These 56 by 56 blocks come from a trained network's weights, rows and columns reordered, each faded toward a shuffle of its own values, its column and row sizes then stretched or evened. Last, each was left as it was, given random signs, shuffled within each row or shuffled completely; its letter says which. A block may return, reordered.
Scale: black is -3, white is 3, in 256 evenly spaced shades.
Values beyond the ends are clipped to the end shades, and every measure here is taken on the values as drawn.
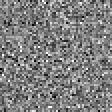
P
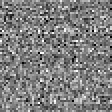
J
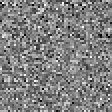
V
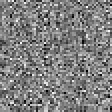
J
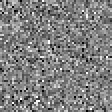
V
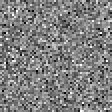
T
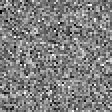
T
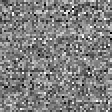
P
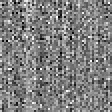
J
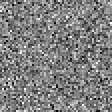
T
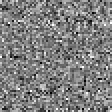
P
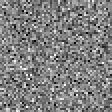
T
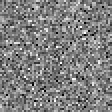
T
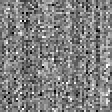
J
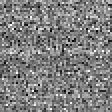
P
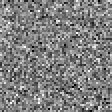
T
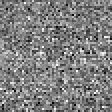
P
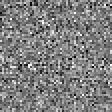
V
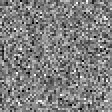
T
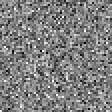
T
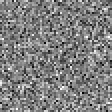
T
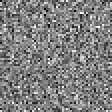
J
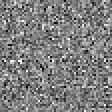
V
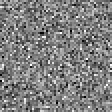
T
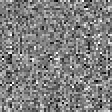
J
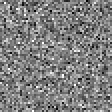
T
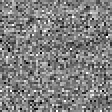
P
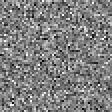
T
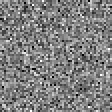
T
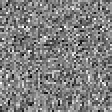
J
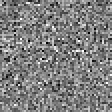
P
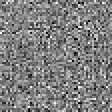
J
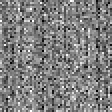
J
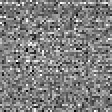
J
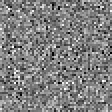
P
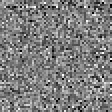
V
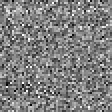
V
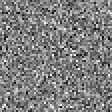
V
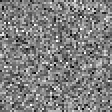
T
